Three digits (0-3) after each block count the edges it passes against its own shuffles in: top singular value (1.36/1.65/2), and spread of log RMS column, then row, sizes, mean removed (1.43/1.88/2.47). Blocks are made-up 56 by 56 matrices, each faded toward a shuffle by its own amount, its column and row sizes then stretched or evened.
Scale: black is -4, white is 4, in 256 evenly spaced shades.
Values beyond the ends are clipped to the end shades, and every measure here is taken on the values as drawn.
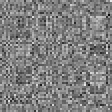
3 1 2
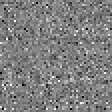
0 0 2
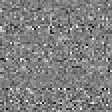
2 0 3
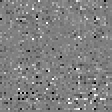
1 1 2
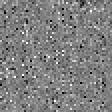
0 2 0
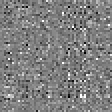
3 2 2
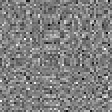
3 0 1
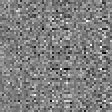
3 2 2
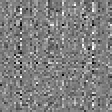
3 3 1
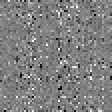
0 3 2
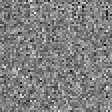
1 1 0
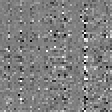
3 3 2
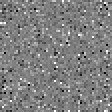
0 1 0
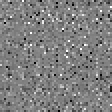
2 1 1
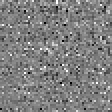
1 2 2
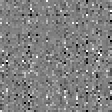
1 3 1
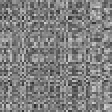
3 2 2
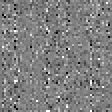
2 3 0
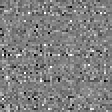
1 1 3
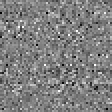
2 1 2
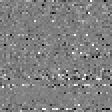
2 0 3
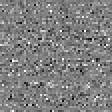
1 0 3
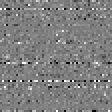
2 0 3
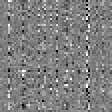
3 3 1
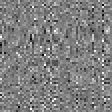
3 3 0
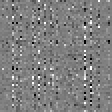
3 3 1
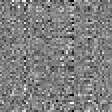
3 2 2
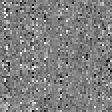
0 3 0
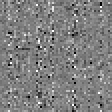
0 3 1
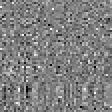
3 1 1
